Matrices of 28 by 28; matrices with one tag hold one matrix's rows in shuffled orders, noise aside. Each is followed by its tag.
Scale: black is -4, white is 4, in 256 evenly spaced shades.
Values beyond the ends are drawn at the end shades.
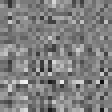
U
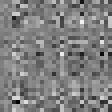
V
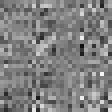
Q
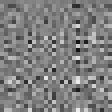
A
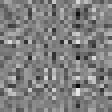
A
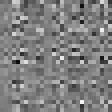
V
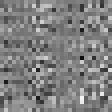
Q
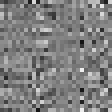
Q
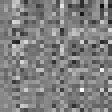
V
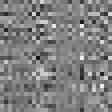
Q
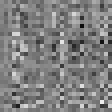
V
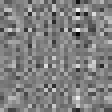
A
